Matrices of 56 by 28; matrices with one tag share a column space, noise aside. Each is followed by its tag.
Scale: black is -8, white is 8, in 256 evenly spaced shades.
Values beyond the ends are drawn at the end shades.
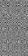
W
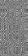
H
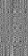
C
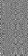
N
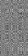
H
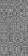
H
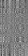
C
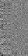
N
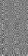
N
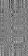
C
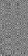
N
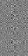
W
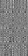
C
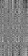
C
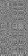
N
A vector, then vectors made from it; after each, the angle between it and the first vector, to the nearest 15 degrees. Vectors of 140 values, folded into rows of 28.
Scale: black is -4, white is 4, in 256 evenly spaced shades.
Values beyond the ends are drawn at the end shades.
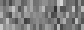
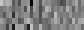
120 degrees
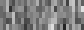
90 degrees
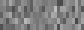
165 degrees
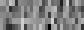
120 degrees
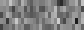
150 degrees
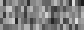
75 degrees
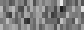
30 degrees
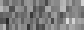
105 degrees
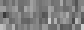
60 degrees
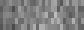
120 degrees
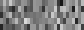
165 degrees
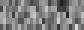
105 degrees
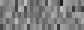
135 degrees
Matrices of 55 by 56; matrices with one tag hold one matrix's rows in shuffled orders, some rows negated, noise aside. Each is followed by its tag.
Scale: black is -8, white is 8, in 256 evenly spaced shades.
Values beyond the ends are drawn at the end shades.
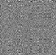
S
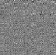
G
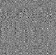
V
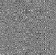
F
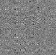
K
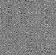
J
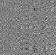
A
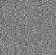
V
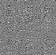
J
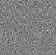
V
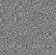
V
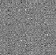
J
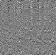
S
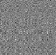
V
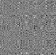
A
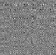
G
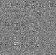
K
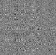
K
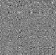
S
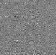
K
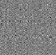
V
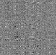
K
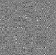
F
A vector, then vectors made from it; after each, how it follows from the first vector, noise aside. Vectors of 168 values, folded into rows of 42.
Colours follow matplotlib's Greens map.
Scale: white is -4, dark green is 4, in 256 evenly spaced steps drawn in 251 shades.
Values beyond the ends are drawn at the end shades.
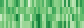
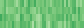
negated, shrunk.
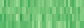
negated, shrunk.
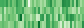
sign-scrambled.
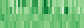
reversed, partly zeroed.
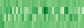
reversed, partly zeroed.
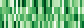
reversed, scaled up.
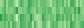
negated, shrunk.
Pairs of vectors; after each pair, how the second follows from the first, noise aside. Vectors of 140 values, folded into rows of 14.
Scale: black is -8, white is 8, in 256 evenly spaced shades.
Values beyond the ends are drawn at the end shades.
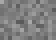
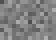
negated.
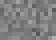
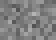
wrapped around.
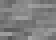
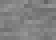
reversed, shrunk.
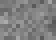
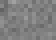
wrapped around, shrunk.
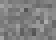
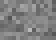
reversed, negated.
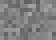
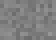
reversed, shrunk.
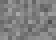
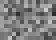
negated, scaled up.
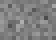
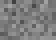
wrapped around.
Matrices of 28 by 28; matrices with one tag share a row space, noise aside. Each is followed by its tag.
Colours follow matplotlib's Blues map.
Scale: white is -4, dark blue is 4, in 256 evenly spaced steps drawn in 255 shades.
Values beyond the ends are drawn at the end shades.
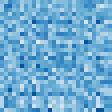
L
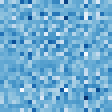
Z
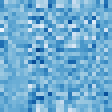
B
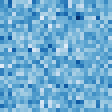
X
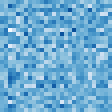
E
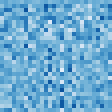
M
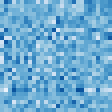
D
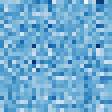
L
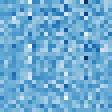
Z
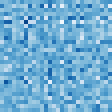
M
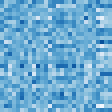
L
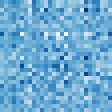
Z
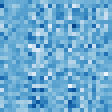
B
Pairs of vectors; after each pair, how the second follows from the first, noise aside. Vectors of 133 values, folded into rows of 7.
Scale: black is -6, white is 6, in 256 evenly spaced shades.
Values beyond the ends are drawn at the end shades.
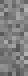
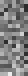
negated, scaled up.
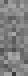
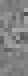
wrapped around, negated, partly zeroed.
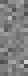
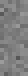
reversed, negated, shrunk.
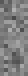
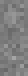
reversed, negated, shrunk.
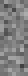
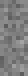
reversed, negated, shrunk.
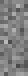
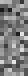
reversed, scaled up.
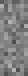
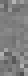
wrapped around, negated, partly zeroed.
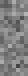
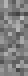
negated.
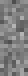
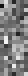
reversed, scaled up.
